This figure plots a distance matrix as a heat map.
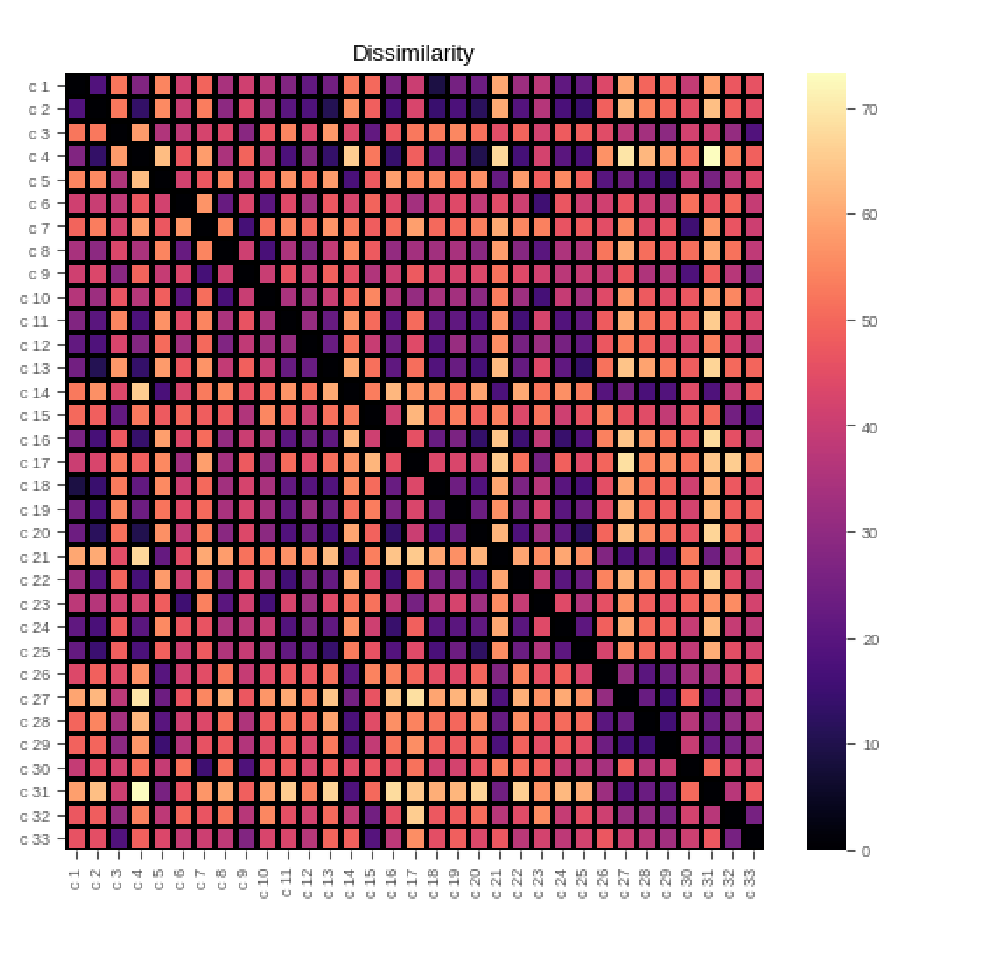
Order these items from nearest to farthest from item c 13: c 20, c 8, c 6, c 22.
c 20, c 22, c 8, c 6
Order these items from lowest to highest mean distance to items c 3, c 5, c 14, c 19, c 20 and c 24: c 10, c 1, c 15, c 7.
c 1, c 10, c 15, c 7
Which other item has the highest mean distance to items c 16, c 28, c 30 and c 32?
c 17
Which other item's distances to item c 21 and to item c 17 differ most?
c 27
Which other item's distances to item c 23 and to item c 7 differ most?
c 6
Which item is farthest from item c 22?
c 31
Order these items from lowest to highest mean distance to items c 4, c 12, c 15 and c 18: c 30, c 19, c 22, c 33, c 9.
c 22, c 19, c 33, c 9, c 30
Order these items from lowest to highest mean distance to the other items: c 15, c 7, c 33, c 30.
c 33, c 30, c 15, c 7
